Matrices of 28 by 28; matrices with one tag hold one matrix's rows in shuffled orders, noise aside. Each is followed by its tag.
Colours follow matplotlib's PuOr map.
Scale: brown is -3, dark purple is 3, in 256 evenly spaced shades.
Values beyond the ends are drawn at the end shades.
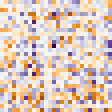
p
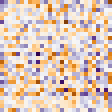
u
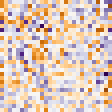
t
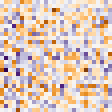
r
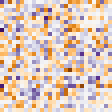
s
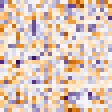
s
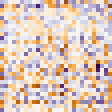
u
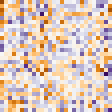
t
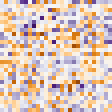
p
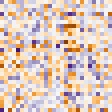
s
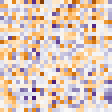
p
